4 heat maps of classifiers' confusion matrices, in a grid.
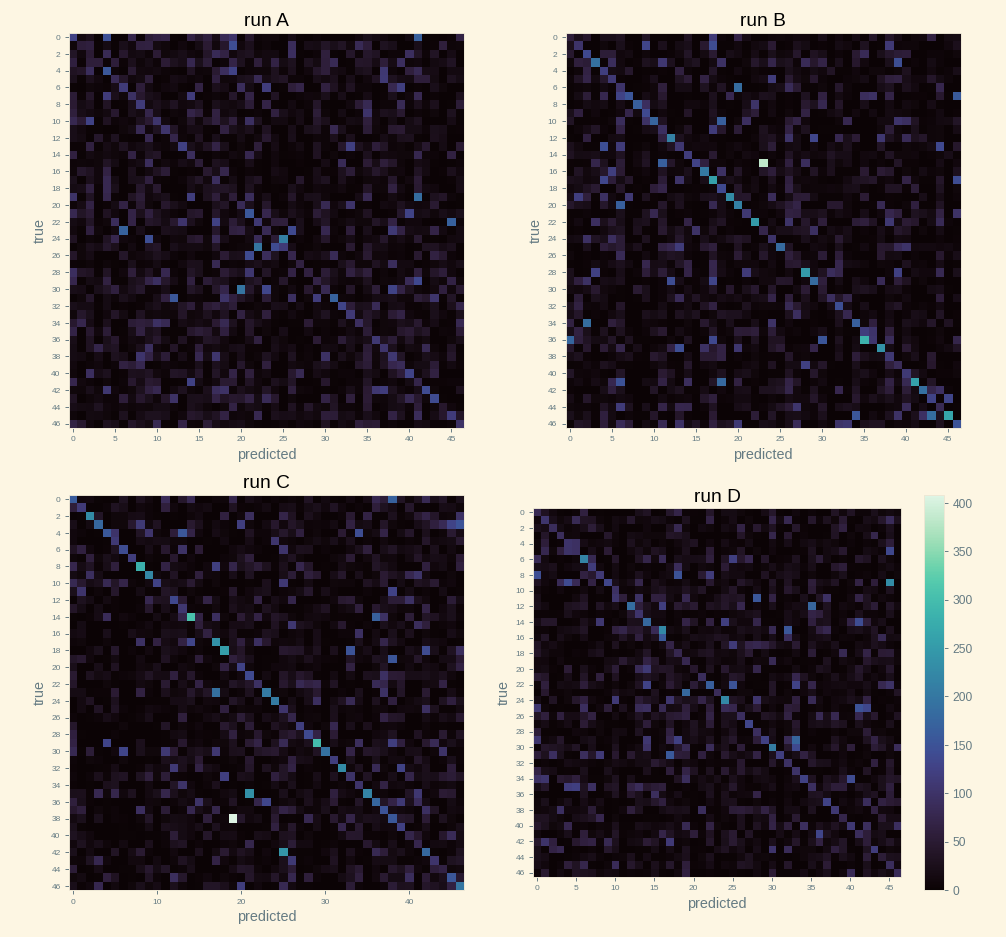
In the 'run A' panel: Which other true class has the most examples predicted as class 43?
31
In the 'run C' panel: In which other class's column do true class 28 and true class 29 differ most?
4
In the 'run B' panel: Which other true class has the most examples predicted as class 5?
16
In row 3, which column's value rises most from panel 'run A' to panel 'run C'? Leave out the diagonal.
46
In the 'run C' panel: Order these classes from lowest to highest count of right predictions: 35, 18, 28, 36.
28, 36, 35, 18
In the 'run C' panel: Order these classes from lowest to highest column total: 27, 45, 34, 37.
27, 34, 45, 37
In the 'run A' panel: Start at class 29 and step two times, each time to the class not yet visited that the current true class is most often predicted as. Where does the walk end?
14
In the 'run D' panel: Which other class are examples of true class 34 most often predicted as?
40
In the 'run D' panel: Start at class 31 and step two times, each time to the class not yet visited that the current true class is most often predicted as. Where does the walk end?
25
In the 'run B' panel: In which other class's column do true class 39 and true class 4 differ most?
28
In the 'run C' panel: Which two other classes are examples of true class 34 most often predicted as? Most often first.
13, 37
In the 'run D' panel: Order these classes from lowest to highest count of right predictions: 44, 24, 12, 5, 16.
44, 5, 16, 12, 24
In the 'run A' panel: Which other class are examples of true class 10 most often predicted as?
2
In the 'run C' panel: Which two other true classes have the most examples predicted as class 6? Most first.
30, 10
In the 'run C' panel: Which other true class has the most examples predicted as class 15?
36
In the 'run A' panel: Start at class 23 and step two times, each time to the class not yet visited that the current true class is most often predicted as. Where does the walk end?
39
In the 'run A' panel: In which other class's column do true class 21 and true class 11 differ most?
40
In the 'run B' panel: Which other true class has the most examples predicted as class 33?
46
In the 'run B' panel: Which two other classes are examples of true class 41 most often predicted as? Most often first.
18, 6
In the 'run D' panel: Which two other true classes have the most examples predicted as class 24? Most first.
14, 25
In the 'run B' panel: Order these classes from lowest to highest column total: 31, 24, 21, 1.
31, 21, 1, 24
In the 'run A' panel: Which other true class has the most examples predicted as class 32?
15
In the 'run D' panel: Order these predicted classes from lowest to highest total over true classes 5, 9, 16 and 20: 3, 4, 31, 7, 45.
31, 7, 3, 4, 45
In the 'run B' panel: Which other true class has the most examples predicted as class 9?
1
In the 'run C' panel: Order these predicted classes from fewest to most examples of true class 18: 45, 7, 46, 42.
7, 45, 46, 42
